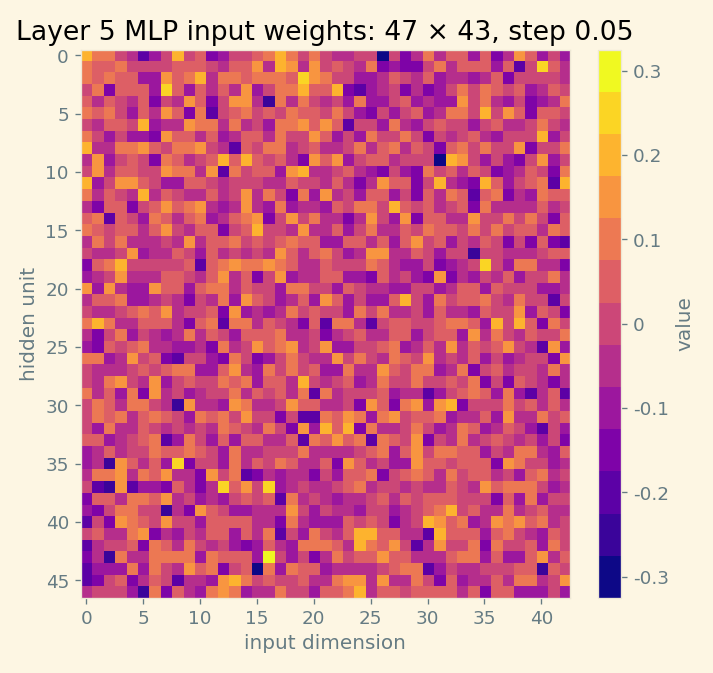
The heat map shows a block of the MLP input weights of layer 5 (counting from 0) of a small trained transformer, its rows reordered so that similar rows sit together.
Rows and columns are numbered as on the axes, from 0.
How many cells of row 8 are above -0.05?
32
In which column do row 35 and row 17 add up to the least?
2
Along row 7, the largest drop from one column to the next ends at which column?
41
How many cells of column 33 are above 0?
21
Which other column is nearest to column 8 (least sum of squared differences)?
33
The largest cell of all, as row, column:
43, 16
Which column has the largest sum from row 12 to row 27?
14
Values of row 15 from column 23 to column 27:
-0.1 0 0.1 -0.05 -0.05
